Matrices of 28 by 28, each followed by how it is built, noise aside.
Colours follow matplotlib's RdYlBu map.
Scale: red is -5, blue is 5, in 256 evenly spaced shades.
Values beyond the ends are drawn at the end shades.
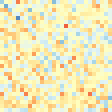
Toeplitz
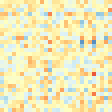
low rank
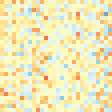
repeating rows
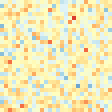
repeating rows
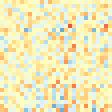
low rank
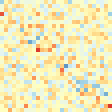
banded
